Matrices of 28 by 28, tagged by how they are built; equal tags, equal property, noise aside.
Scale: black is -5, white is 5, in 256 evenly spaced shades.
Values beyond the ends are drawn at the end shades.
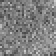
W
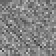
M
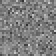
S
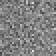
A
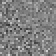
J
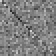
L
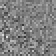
J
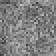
W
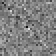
L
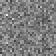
A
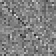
L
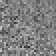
J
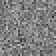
S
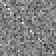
L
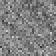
M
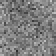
W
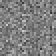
A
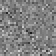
J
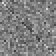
L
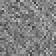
M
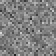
M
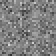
A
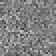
J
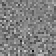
J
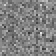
A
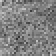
W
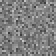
A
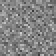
M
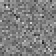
L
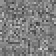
S
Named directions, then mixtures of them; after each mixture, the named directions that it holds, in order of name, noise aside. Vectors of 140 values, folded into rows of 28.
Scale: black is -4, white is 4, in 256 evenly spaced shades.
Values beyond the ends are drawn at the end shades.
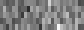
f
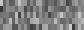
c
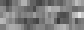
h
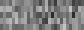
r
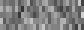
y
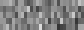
f, r.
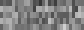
h, r.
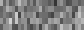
c, r.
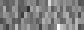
f.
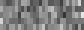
h, y.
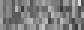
r, y.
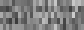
r.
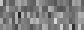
c, y.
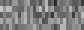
r, y.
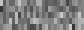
c.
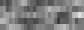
h.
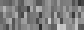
f, r.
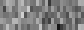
f.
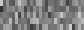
c.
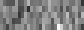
f, y.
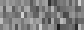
f, y.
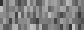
c.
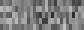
r.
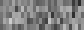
r, y.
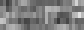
h.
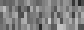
f, r.
